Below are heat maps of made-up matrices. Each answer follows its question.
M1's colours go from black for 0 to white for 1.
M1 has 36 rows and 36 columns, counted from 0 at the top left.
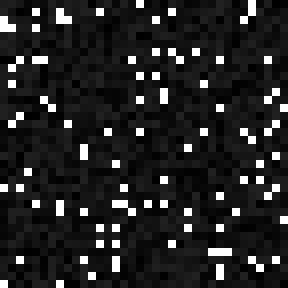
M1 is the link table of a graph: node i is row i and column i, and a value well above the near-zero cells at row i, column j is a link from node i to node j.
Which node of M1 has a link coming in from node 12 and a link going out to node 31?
node 17
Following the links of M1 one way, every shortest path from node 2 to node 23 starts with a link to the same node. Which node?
node 0
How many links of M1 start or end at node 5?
2
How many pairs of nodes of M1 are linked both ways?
2
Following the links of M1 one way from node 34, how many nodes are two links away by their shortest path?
2
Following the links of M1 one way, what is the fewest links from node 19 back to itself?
5
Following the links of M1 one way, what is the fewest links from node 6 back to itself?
7
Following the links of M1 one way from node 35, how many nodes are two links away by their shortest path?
9
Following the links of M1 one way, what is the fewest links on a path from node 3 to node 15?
5
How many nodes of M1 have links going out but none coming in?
1
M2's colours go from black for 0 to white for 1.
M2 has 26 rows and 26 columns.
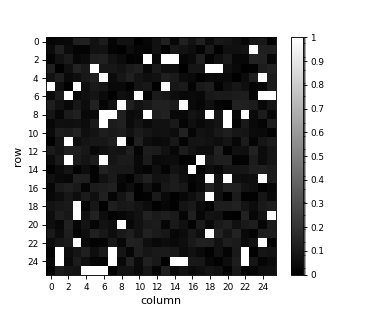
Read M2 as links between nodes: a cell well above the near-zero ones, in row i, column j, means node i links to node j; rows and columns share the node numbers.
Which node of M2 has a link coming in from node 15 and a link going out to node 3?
node 18
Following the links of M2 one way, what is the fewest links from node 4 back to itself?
3
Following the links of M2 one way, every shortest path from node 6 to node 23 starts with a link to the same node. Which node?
node 24
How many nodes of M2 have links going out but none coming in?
2
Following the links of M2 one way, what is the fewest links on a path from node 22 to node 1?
2
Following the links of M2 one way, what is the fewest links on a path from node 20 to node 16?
5
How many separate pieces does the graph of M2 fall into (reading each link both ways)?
2
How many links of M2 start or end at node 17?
2
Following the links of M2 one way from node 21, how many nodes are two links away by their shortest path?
1
